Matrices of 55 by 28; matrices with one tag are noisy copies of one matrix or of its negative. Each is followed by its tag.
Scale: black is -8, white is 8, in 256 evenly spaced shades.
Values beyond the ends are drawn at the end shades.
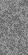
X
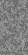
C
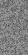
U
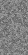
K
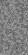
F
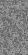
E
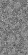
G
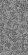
F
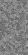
C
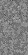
K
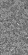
U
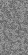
F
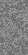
E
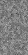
K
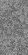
X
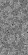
G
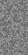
K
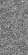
U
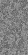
G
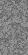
K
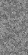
C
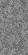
G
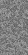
U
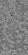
F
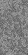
X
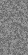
K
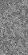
X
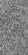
X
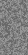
K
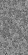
E
